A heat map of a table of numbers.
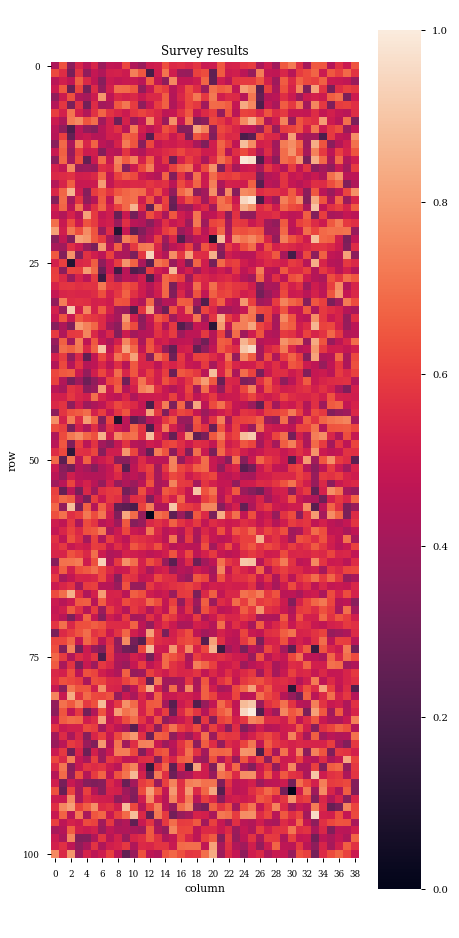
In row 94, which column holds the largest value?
9
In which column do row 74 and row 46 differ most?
12
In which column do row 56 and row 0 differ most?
2
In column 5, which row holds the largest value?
94
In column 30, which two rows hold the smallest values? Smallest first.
92, 79
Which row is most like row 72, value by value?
44
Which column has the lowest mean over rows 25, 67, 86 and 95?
15
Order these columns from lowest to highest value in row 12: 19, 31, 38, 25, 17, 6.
19, 38, 17, 6, 31, 25
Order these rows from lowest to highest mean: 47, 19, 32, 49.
19, 49, 32, 47
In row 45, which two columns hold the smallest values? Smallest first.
8, 10
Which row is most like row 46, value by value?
1
